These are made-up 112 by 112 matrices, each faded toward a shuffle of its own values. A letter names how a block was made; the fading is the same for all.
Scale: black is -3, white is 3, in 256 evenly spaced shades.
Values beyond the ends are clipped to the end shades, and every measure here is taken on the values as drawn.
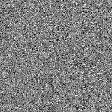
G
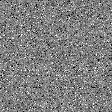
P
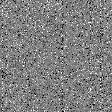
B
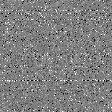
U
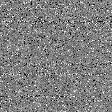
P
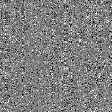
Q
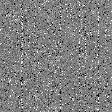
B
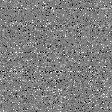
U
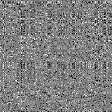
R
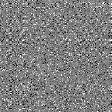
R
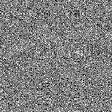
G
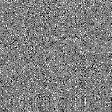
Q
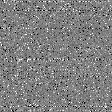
U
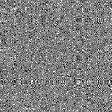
R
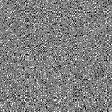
R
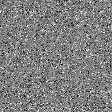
P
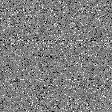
P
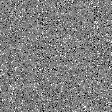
B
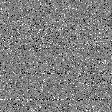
P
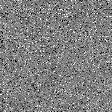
P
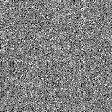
G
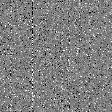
B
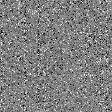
B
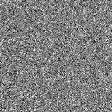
G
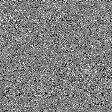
P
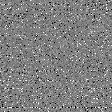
U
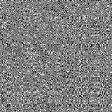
R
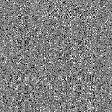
Q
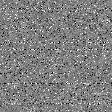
P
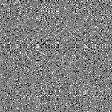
R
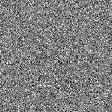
G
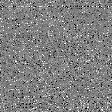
U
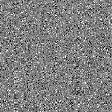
Q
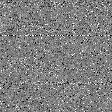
P
